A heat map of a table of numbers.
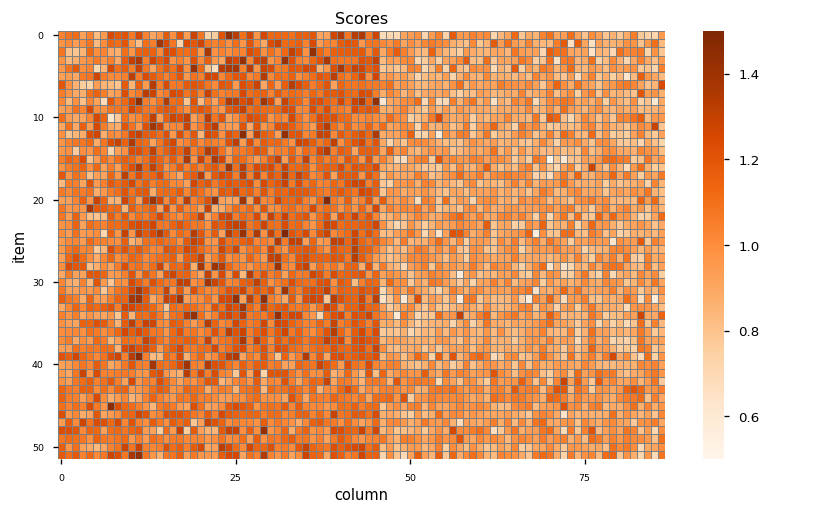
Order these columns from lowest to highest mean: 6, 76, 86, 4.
86, 76, 6, 4
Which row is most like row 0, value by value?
4
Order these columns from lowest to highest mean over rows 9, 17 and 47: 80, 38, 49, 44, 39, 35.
80, 49, 39, 35, 44, 38
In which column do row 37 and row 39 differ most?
79
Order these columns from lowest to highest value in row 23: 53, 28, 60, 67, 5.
53, 60, 67, 5, 28
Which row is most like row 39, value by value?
51
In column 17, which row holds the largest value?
32
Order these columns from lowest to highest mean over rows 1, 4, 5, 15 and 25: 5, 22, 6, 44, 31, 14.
5, 6, 22, 44, 14, 31
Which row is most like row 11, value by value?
20
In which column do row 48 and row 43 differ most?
29
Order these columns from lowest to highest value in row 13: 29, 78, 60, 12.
60, 78, 12, 29
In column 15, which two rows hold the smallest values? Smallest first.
33, 34
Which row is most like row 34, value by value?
25
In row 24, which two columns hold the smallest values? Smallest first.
68, 54
